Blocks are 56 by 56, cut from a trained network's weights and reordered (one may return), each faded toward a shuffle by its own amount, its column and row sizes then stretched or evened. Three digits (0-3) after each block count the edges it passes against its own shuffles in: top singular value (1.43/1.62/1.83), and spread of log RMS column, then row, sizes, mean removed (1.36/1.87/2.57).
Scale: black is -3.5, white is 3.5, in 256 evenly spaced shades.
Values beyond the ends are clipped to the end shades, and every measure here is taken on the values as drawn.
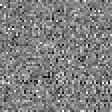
2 0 2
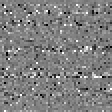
1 0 3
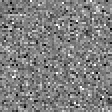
0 0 0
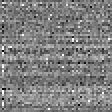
3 2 1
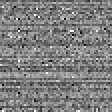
3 0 1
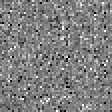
1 1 0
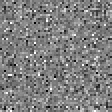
1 1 1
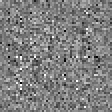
0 2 1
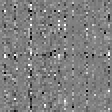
0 3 1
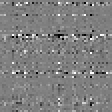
1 2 3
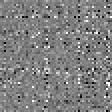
2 2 3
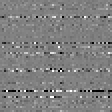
3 0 3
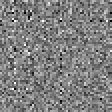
2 1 1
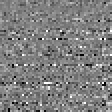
0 0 3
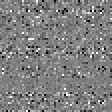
0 2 3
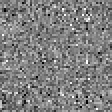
1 0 1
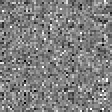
3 2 0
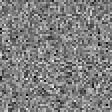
2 0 0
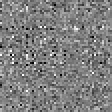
1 2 2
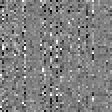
1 3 1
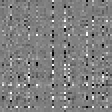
3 3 2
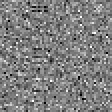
2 1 0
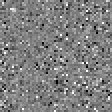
1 2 0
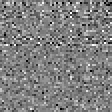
3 0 2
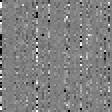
2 3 0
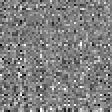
2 2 2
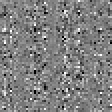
2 3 1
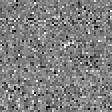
2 0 1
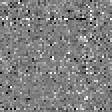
1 1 2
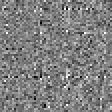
0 2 1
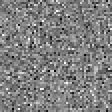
1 0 0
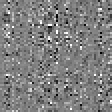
3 3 1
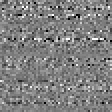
1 0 3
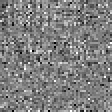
3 1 2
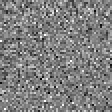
2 0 0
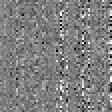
1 3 0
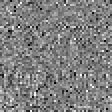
3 0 1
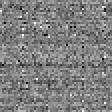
1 2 1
